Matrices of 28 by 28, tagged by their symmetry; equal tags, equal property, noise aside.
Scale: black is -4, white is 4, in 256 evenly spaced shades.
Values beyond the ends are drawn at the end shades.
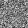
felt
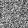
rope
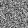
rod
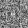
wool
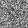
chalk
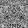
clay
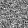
rod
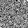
chalk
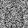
clay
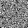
chalk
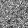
chalk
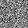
felt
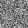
rod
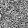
chalk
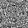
felt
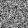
rope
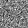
felt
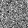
rope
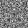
clay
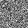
chalk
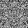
clay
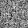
chalk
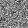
chalk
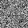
chalk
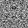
clay
